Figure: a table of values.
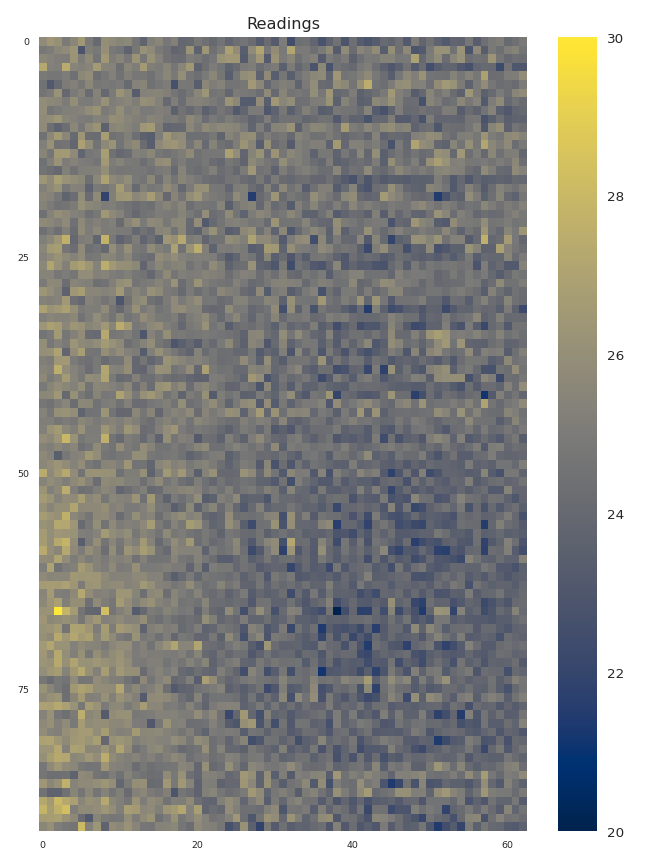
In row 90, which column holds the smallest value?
49
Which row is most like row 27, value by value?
44
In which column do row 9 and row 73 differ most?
36
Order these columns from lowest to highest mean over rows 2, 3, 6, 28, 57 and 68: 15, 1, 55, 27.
55, 27, 15, 1
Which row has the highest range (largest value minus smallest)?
66
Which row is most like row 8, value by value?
48
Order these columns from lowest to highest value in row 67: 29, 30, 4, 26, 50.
50, 30, 29, 26, 4
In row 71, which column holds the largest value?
2
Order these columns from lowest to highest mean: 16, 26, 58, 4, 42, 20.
42, 58, 26, 20, 16, 4
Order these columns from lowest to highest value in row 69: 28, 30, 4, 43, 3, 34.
34, 43, 30, 28, 3, 4
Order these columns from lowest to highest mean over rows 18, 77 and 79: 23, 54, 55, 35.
54, 55, 35, 23
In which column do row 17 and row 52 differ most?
45
